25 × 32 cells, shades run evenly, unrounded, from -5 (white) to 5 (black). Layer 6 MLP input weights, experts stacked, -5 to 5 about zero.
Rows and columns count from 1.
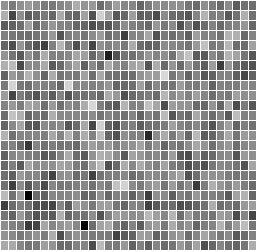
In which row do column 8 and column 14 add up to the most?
6
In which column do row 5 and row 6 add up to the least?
29
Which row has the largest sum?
21
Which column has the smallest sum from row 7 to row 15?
2
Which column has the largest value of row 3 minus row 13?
13
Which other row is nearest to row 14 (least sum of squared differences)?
25
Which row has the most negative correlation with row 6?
16
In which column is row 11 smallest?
12
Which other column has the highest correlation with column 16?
20
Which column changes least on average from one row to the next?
28
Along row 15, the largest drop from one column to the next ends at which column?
5
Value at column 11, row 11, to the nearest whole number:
-2
